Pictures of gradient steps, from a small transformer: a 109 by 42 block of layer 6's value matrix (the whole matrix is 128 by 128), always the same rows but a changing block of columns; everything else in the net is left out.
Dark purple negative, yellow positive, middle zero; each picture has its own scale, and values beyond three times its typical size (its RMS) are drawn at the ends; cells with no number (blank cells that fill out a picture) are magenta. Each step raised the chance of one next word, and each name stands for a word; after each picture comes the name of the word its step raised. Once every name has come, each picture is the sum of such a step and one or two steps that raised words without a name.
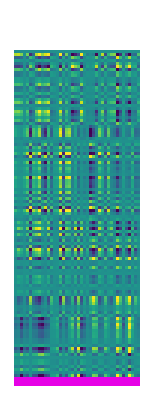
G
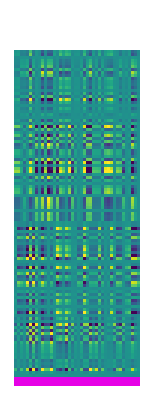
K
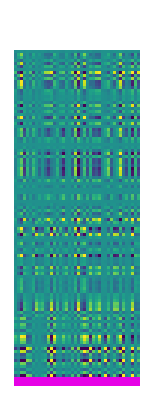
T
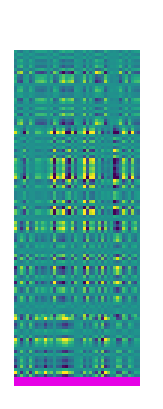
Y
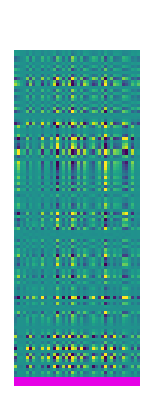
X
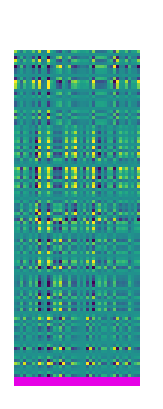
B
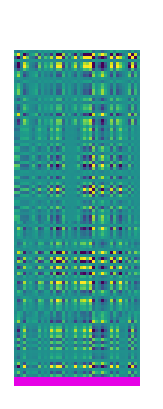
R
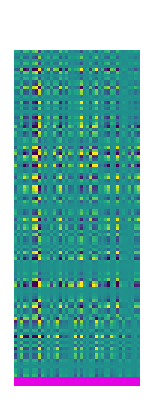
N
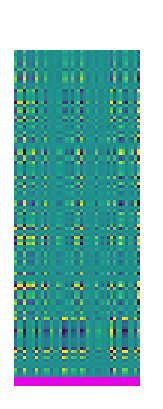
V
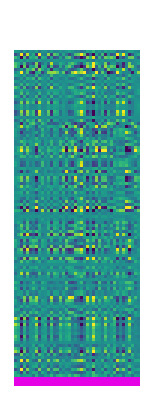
G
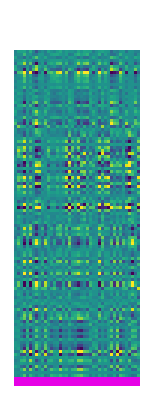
V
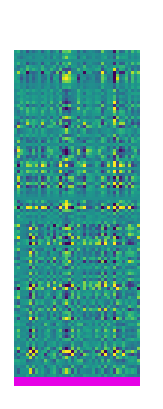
V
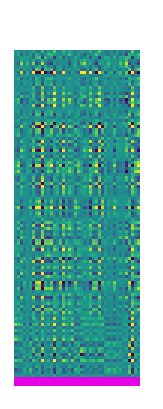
K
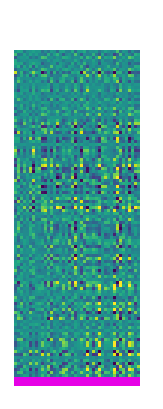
Y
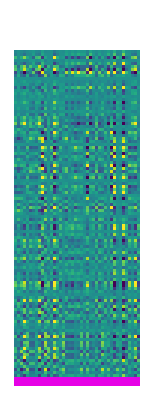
N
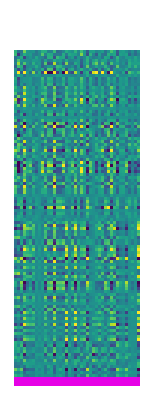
K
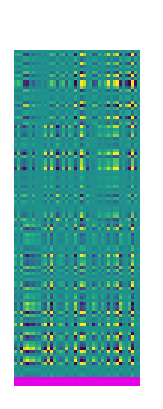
T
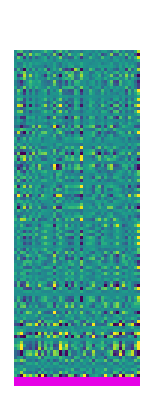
N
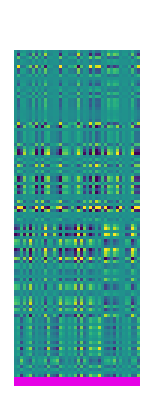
G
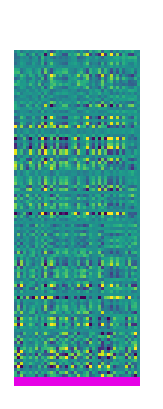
X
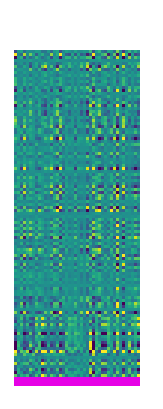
G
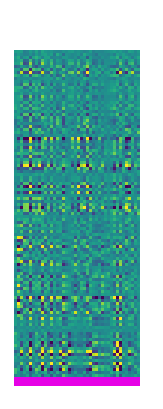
X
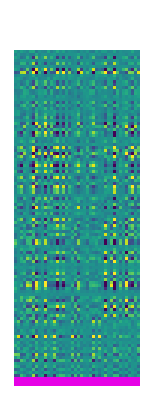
N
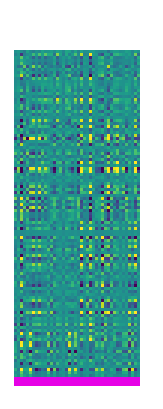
K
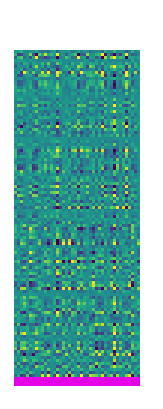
R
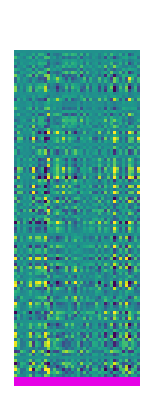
Y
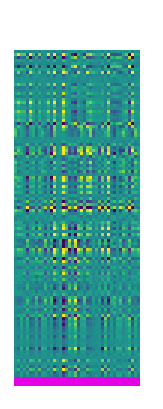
G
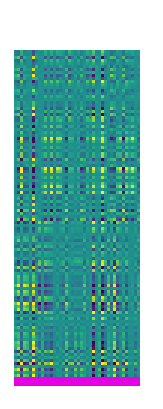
B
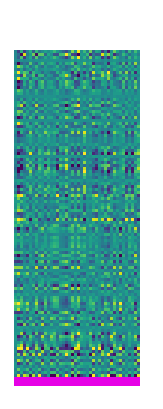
T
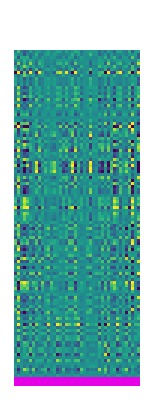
K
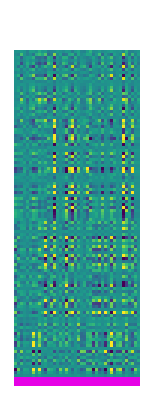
K
